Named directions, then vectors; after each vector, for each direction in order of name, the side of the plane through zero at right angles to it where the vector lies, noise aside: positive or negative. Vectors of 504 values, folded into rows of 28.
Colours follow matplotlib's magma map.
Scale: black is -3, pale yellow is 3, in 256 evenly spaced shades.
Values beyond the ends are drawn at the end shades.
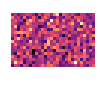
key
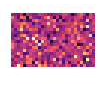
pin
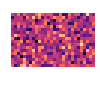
negative, negative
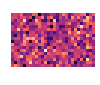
negative, positive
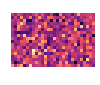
negative, positive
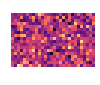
negative, positive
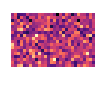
negative, positive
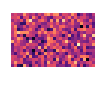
positive, negative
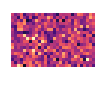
negative, positive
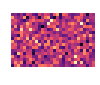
positive, positive
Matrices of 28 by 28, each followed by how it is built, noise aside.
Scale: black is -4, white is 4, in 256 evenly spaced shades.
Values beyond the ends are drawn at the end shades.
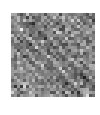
Toeplitz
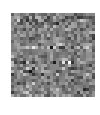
uneven rows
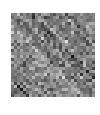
Toeplitz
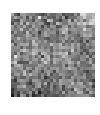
smooth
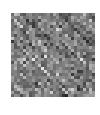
Toeplitz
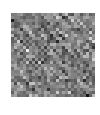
Toeplitz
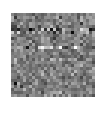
uneven rows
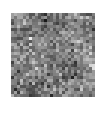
smooth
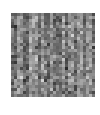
blocks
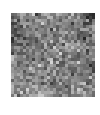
smooth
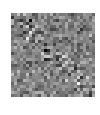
banded
